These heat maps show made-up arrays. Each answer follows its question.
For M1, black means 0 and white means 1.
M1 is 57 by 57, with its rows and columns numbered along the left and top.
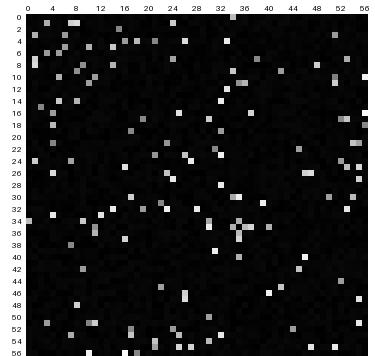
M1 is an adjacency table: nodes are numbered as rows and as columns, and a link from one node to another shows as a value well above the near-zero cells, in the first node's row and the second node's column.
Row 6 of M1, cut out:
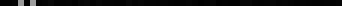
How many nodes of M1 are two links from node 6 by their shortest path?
4
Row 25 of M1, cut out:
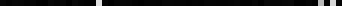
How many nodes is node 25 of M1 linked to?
3
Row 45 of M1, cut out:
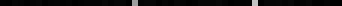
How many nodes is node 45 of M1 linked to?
2
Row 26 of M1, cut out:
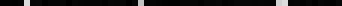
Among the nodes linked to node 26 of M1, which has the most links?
node 4
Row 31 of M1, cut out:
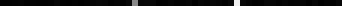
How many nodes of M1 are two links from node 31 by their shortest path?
1
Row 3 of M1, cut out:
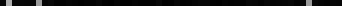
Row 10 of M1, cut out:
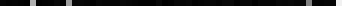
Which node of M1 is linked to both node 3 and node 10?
node 51
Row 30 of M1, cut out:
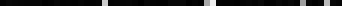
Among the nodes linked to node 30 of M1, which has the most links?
node 35
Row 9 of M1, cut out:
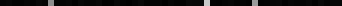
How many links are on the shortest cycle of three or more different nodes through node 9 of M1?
8
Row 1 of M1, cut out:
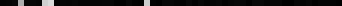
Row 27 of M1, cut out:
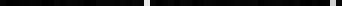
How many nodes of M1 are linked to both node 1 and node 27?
1
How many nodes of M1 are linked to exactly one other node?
10
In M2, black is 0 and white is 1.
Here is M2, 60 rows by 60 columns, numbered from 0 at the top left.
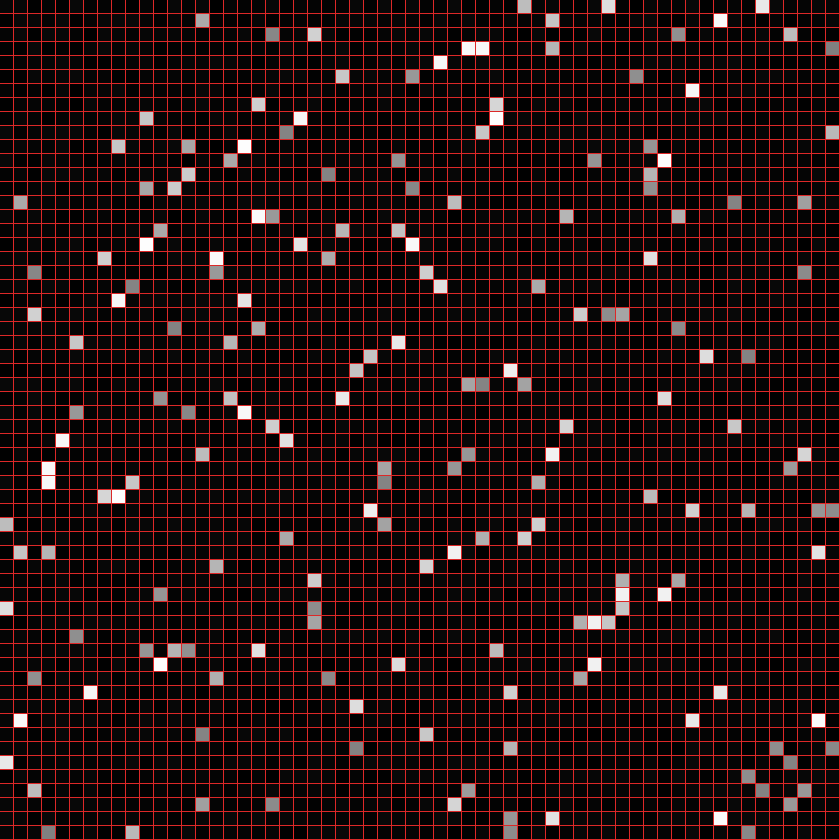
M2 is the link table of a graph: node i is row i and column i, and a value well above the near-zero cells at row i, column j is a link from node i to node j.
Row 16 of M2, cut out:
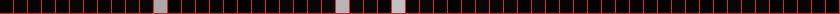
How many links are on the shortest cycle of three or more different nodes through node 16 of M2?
3
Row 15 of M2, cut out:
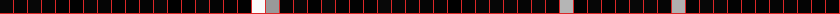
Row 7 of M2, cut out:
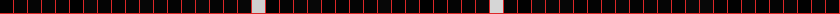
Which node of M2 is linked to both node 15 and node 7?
node 18
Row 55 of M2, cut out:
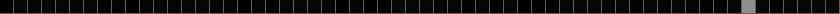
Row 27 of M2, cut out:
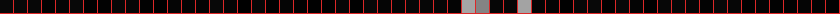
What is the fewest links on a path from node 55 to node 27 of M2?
5
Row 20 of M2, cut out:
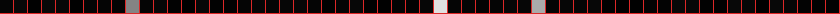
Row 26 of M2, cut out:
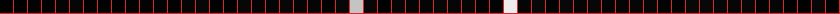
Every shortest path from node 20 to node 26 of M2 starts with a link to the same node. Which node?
node 9
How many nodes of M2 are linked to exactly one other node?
5
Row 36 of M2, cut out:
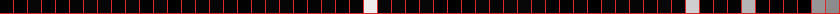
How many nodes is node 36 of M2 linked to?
5
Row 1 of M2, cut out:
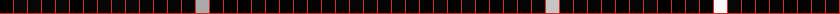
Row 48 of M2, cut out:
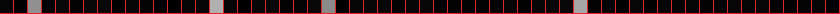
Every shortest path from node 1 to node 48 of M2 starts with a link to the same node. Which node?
node 14
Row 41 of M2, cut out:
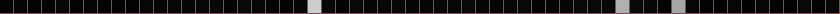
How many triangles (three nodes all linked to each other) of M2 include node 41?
1
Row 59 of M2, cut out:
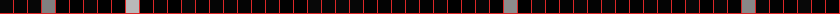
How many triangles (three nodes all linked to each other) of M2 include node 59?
1
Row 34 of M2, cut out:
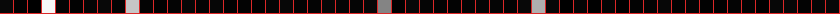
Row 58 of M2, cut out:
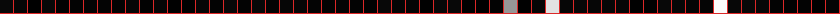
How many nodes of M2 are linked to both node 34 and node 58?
0
